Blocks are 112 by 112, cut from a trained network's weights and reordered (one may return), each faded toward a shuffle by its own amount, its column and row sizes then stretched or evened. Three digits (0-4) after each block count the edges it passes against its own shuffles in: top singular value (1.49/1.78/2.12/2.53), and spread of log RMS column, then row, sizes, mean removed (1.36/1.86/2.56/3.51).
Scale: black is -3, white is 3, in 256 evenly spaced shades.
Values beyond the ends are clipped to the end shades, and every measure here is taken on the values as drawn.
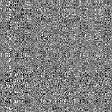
3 3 3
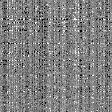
4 3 3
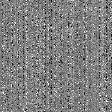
2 4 0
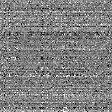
3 2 3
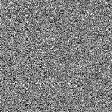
1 1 0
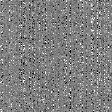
0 4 0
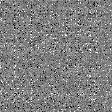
0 2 1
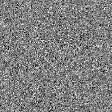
1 1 1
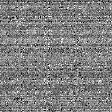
3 2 2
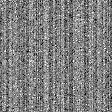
4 1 1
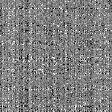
3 1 3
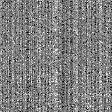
4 2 2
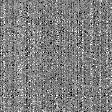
3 2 2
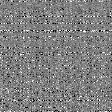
1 0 4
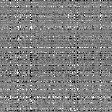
3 3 4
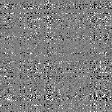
0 4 4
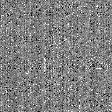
1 2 2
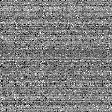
3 1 2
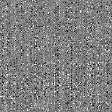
1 3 3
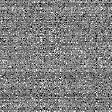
2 2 0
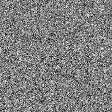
0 1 0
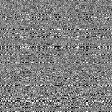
4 0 4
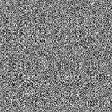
3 1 2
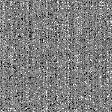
2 2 2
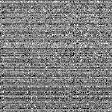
4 2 3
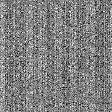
3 0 2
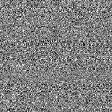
2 0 3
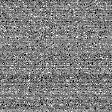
2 1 2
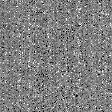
0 2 1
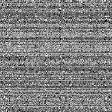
4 2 1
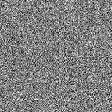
2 1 0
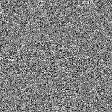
1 0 2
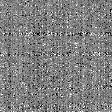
2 1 3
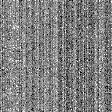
4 2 1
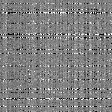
4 1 4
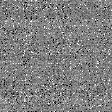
0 2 2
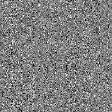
1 3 0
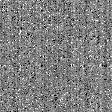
1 0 1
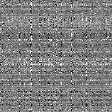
3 3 3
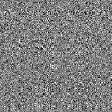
3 2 3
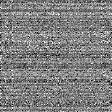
3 2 2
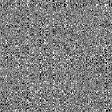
3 3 3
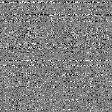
0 2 4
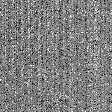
2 1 1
